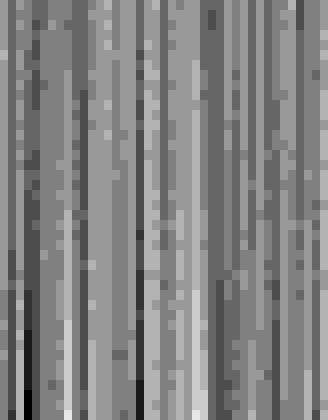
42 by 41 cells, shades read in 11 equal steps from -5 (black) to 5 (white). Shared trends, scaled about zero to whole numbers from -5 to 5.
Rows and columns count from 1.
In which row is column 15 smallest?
36
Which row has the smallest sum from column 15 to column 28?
3
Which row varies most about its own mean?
42
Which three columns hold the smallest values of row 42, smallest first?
4, 18, 2
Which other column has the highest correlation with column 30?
11
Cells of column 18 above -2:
9
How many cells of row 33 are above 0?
18
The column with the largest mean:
25
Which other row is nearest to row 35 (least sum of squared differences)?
37
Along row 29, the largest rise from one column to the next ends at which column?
19
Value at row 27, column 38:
-1
